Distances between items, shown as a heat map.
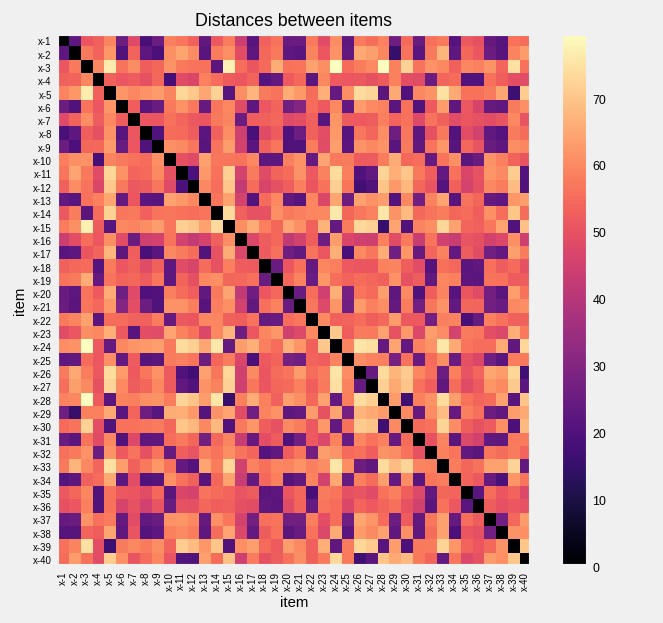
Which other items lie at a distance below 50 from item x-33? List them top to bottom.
x-11, x-12, x-16, x-26, x-27, x-40
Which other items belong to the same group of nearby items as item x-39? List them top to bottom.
x-5, x-15, x-24, x-28, x-30
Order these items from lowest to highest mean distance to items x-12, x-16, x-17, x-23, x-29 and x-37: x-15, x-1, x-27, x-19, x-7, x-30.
x-1, x-7, x-27, x-19, x-30, x-15
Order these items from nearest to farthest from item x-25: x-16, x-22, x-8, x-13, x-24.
x-8, x-13, x-16, x-22, x-24
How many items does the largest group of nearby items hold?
15
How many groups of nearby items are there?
6
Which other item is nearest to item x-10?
x-4
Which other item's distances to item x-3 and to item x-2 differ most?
x-29
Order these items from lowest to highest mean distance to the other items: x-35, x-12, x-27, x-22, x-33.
x-35, x-22, x-12, x-27, x-33
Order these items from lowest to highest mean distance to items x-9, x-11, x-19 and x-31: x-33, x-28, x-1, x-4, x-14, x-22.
x-1, x-4, x-22, x-33, x-14, x-28
